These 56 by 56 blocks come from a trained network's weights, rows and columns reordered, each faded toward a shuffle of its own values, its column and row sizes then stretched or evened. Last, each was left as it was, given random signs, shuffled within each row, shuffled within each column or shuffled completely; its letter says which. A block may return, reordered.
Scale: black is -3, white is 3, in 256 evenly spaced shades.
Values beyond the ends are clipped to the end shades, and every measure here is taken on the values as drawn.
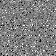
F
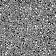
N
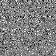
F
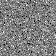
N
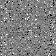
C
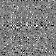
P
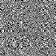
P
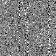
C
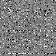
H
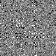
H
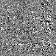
H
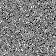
N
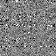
H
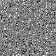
C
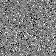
N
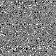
F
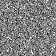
N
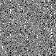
C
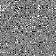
P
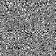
P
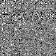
H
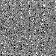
C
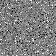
N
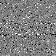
F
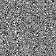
C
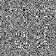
H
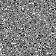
F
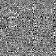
P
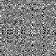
P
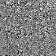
H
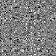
P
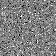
N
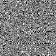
H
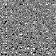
P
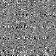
P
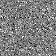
F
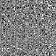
P
